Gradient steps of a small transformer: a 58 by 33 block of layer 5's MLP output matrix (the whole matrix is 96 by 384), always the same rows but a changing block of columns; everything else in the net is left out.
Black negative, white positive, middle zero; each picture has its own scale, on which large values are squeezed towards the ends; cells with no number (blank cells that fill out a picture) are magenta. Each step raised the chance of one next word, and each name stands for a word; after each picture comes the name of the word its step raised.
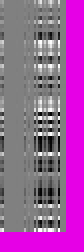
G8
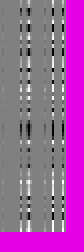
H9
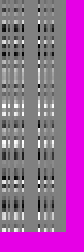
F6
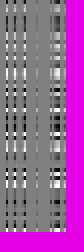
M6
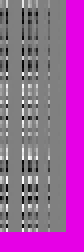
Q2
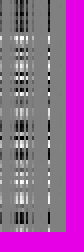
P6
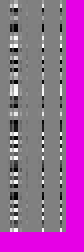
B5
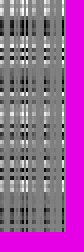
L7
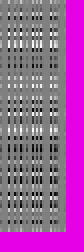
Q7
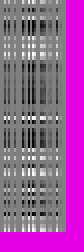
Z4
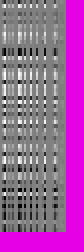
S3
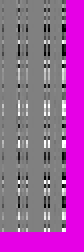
F6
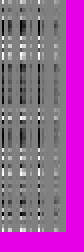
Z4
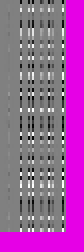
M6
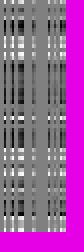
Z4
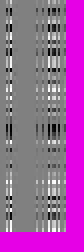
H9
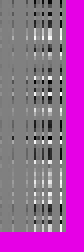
P6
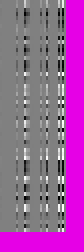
Q2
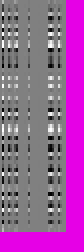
Q7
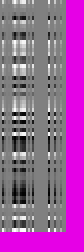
G8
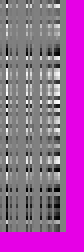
S3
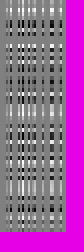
L7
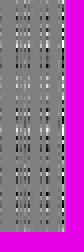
Q7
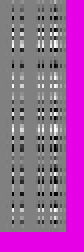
Q7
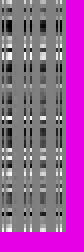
Z4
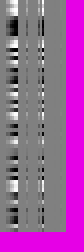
L7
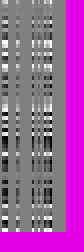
G8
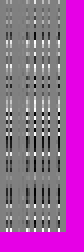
G8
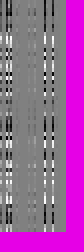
P6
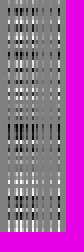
H9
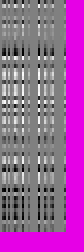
S3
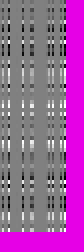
F6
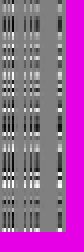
M6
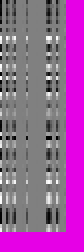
P6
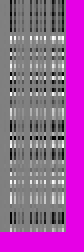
P6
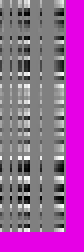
Q2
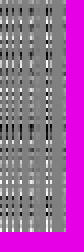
H9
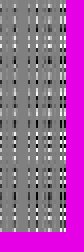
B5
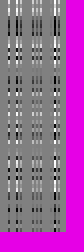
L7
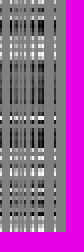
Z4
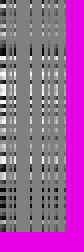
S3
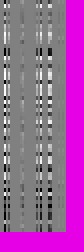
S3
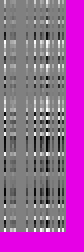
G8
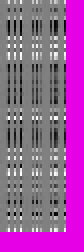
Z4
